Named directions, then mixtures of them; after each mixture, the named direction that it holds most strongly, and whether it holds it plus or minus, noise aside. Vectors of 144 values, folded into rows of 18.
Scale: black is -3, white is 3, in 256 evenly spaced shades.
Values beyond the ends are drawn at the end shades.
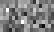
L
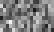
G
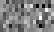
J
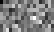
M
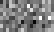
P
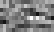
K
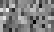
L, plus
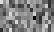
G, minus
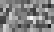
K, plus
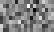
G, plus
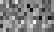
P, minus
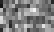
K, minus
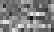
K, minus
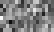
G, minus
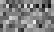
J, plus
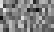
G, plus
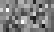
L, plus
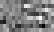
K, plus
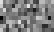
G, plus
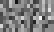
P, plus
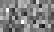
L, plus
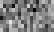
G, plus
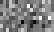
P, plus
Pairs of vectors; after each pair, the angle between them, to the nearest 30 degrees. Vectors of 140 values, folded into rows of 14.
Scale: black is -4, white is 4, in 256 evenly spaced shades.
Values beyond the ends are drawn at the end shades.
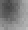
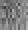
60 degrees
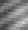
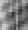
150 degrees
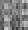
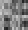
150 degrees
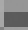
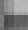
60 degrees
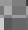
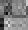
150 degrees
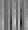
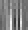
150 degrees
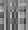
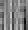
60 degrees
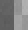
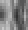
120 degrees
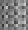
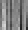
90 degrees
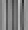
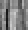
90 degrees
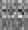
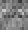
150 degrees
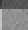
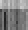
150 degrees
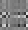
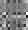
30 degrees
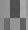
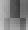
60 degrees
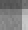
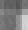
30 degrees
